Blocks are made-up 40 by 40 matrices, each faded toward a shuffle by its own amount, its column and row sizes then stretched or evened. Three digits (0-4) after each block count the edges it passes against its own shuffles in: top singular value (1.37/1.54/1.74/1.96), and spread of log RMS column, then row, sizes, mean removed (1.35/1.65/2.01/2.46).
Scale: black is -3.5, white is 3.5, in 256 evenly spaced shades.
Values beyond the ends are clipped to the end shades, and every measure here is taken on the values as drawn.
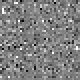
2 1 3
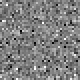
0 2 1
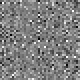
3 2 0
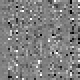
1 4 0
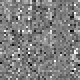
3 3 1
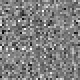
3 2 2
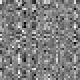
4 4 0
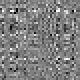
4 4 2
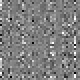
3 4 2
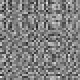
4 3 0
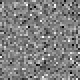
1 2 0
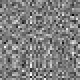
4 3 1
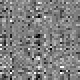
4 4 3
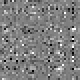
3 2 2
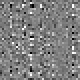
4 4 2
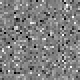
2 0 0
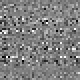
1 1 4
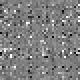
0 3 3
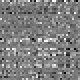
4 0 4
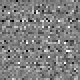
1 0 4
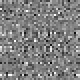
4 0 3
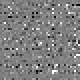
0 2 4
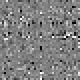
2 3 3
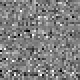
0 0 4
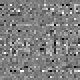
1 1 4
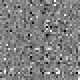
2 1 1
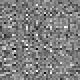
3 3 2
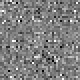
2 0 3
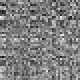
4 2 2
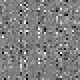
1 4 1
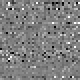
0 1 4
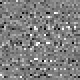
3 0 4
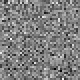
2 0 0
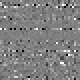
1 0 4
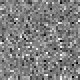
2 1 0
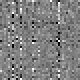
3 4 1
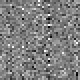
1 2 0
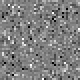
0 1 0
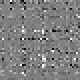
1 3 4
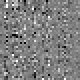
1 4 0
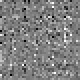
0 3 2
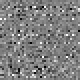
1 1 4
